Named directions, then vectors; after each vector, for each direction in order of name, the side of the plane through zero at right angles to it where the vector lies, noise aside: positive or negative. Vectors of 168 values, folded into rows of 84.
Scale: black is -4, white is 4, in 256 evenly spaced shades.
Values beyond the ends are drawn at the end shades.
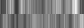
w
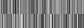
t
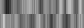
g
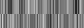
positive, negative, negative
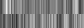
negative, negative, positive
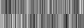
positive, positive, negative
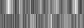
negative, positive, positive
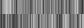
negative, negative, positive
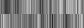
positive, positive, positive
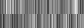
negative, negative, positive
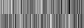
negative, positive, negative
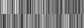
negative, negative, negative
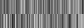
positive, negative, positive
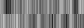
positive, positive, negative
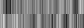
positive, positive, negative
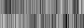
positive, positive, negative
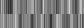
positive, negative, negative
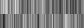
negative, negative, negative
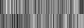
negative, negative, positive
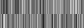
positive, positive, positive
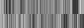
positive, positive, negative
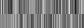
positive, negative, negative
